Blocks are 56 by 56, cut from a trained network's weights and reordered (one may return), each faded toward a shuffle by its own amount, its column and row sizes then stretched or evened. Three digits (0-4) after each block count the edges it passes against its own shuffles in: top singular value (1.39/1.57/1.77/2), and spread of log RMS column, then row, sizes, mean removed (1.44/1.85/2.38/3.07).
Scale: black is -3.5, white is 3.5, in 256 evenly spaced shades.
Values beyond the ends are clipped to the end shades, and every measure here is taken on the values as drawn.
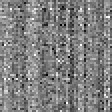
4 1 1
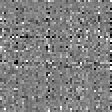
1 3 3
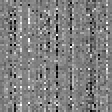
4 4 1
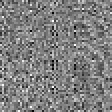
3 2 1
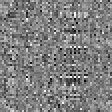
4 3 0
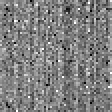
3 0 0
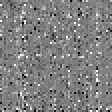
0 3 1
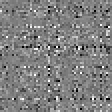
1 3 3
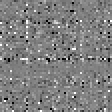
1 2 3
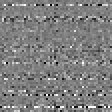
4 0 4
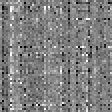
4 3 2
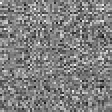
4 1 1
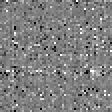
0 1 2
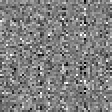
2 3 1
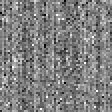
3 0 0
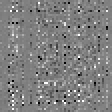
0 4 2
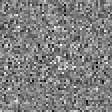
2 1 2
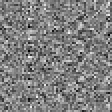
3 2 0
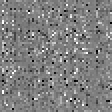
0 3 1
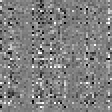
2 4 3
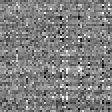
2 2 1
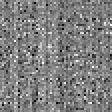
2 0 2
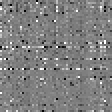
1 2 3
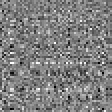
4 2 2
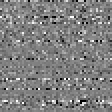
0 1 4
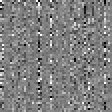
2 4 1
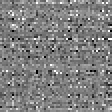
1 1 3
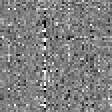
3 3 2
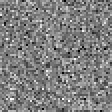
0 0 0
